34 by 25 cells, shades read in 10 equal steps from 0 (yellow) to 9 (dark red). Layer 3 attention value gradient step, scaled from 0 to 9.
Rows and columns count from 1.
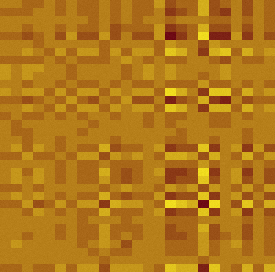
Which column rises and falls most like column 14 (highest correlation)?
21
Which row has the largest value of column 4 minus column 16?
26
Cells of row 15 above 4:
12
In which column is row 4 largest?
16
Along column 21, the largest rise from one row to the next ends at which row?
13
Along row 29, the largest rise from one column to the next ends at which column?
20
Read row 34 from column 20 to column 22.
1 4 5
